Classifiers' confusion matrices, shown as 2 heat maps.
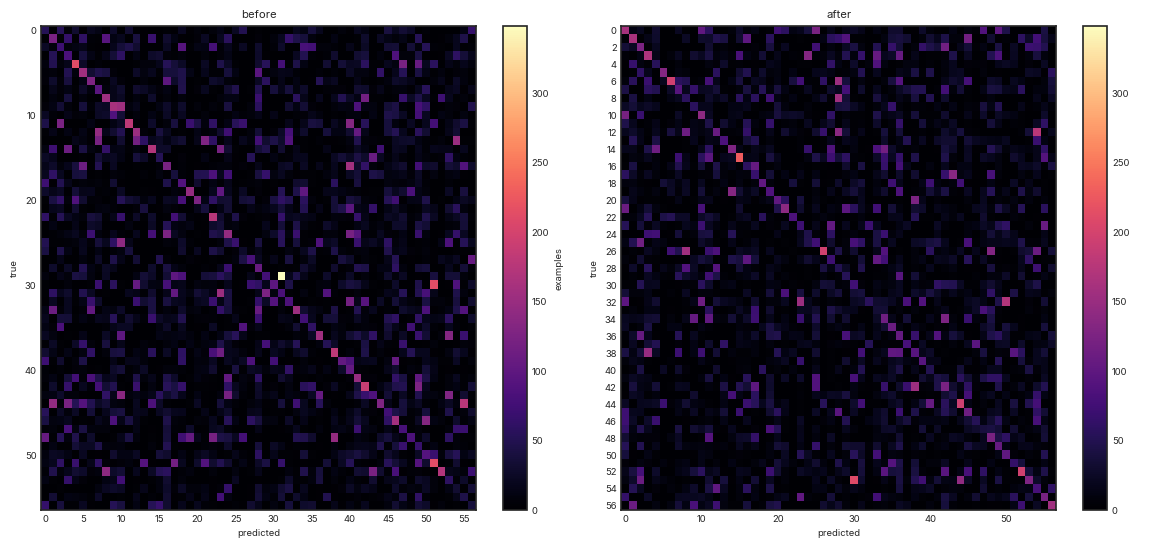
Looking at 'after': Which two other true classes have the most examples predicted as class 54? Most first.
12, 26
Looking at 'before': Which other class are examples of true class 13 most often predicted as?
54
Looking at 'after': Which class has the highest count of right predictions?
15
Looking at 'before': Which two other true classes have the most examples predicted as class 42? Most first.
8, 32
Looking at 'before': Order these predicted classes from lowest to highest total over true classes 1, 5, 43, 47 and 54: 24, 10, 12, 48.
48, 12, 10, 24
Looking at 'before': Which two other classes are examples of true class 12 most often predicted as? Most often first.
7, 41
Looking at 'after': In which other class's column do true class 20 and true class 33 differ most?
38
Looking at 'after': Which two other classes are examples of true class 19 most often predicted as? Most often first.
14, 36
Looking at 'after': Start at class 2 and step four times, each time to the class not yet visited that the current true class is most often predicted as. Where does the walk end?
24
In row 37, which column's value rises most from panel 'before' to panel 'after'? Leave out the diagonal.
46
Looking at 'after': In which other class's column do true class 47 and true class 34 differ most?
42
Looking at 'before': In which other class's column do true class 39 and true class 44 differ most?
55
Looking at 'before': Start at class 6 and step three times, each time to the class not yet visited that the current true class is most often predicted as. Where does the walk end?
32
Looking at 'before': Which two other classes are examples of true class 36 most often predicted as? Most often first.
53, 10
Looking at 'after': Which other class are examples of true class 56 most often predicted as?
1
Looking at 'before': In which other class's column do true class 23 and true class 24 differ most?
40
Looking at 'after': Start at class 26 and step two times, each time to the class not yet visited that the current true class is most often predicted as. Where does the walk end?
28
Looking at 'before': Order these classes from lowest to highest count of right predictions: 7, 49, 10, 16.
10, 49, 7, 16
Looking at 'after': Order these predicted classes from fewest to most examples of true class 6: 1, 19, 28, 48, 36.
19, 48, 1, 36, 28
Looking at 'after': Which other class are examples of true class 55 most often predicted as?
23
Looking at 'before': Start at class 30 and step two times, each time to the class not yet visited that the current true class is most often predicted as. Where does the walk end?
17
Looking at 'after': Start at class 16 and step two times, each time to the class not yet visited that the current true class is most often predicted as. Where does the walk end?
43
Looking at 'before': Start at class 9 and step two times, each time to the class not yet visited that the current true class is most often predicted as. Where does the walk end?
49
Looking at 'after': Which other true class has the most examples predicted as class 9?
34
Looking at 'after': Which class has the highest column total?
36
